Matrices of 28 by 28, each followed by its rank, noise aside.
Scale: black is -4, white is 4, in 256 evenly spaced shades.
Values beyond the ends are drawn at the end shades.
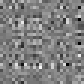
three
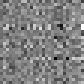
three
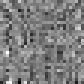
four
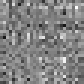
four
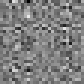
four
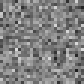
five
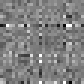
two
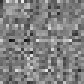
five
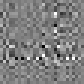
three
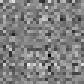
four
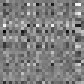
two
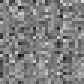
four
